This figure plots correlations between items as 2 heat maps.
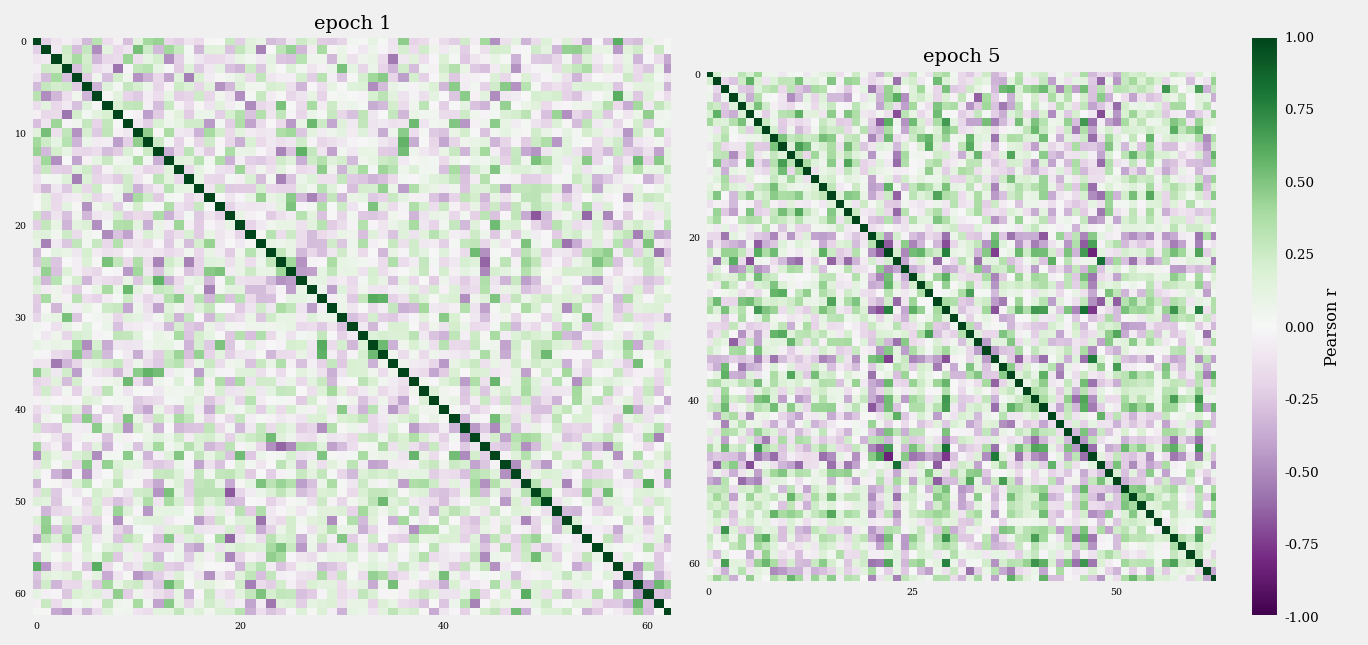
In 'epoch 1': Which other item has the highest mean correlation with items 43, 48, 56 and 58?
23
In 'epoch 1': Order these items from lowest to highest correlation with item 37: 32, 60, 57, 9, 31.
31, 57, 60, 32, 9
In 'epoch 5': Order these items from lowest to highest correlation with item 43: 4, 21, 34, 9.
9, 21, 34, 4
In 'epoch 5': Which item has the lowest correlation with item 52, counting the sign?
23
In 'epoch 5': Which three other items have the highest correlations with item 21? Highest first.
47, 35, 24
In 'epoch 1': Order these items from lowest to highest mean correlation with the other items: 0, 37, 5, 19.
19, 0, 5, 37
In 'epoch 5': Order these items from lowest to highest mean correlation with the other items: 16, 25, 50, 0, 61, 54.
61, 50, 16, 0, 25, 54
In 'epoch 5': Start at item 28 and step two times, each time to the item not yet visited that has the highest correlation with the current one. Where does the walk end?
54
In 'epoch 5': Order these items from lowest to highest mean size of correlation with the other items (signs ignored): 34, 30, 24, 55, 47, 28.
55, 30, 34, 24, 28, 47
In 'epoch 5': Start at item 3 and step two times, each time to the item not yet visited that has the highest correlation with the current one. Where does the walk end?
48
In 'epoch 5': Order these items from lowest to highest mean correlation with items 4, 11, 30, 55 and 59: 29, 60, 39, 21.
21, 39, 60, 29
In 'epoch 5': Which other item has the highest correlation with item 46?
29
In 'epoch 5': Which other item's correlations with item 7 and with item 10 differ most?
24
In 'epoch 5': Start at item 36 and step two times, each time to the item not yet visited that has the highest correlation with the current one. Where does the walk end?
32
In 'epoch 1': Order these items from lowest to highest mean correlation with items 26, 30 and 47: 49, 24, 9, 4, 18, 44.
24, 49, 4, 9, 44, 18
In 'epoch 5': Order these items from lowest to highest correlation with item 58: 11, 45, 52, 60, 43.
45, 11, 52, 43, 60
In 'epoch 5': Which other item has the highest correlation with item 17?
11
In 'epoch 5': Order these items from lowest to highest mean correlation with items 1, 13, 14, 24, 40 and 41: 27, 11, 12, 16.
12, 16, 27, 11
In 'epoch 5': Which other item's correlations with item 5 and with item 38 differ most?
22
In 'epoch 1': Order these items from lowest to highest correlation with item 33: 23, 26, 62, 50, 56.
62, 23, 56, 26, 50
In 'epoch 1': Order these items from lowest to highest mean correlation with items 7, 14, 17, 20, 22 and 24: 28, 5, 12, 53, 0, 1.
12, 0, 53, 28, 1, 5
